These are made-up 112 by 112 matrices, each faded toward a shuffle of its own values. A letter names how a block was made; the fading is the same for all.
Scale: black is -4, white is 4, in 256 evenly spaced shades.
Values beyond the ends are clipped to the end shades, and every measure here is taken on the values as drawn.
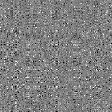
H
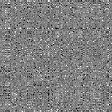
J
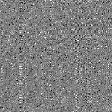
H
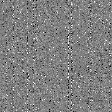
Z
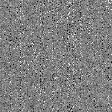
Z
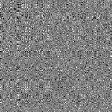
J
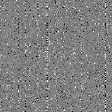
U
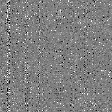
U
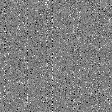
Z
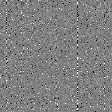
U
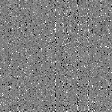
U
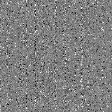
Z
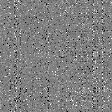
U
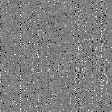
U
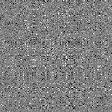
H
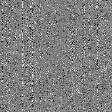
Z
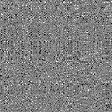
H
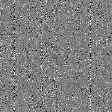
Z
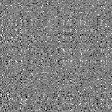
H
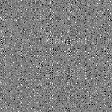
H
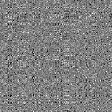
J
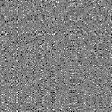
H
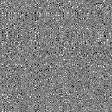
H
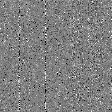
Z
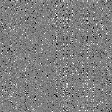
U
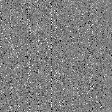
Z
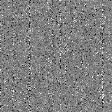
Z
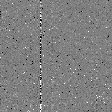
U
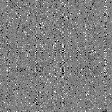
U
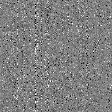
Z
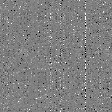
U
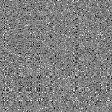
H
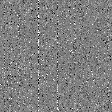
Z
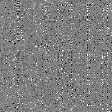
U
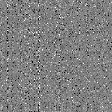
U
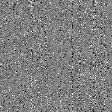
Z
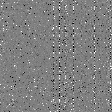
U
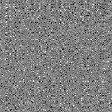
H
